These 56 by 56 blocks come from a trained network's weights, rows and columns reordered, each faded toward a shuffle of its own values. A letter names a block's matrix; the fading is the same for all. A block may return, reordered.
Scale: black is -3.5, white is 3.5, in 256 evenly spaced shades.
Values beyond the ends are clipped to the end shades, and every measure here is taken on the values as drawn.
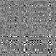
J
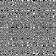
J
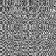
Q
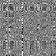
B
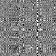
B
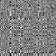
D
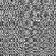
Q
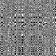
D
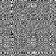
B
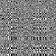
D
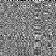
Q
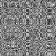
Q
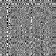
B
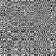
B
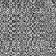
Q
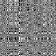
D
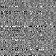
J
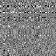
J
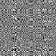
B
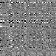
J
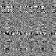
J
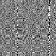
B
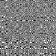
J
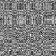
Q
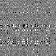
J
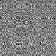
Q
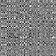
D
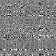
J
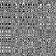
D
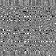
J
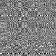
Q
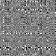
J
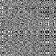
D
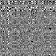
J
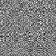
Q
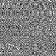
Q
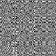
B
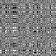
D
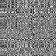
B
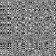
D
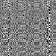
B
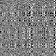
D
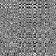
D
